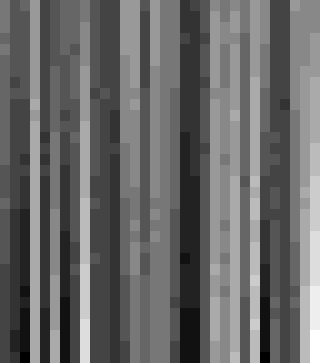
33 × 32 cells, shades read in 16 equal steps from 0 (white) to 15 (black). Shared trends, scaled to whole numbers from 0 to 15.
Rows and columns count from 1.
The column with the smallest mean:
32
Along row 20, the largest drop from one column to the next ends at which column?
4
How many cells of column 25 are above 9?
7
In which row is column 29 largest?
10
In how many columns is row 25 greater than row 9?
15
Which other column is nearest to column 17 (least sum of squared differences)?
23
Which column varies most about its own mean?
27
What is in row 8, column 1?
9
